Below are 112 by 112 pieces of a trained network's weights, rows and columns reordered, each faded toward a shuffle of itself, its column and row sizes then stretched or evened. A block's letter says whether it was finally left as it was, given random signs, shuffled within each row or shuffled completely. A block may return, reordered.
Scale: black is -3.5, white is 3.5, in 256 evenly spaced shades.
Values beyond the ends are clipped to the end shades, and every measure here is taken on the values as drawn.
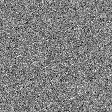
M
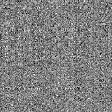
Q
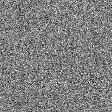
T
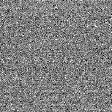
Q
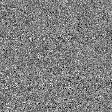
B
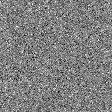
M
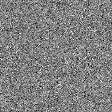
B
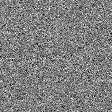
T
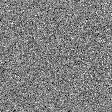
M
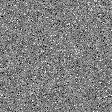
M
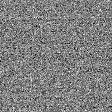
T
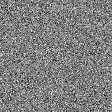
T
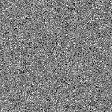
Q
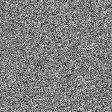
B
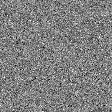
T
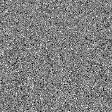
B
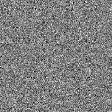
Q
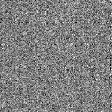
Q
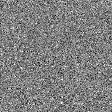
T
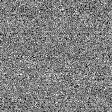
T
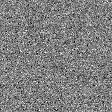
T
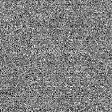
Q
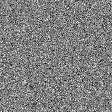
M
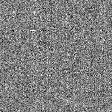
Q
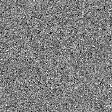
B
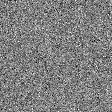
M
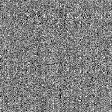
Q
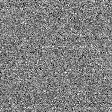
T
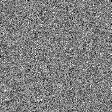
B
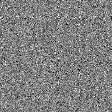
B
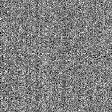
Q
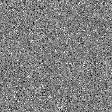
B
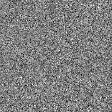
B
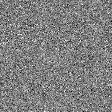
T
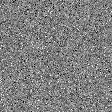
M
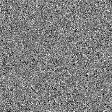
B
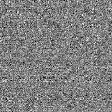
Q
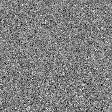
T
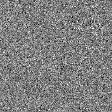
B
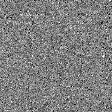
B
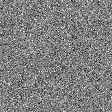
M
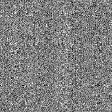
Q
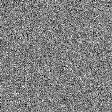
B
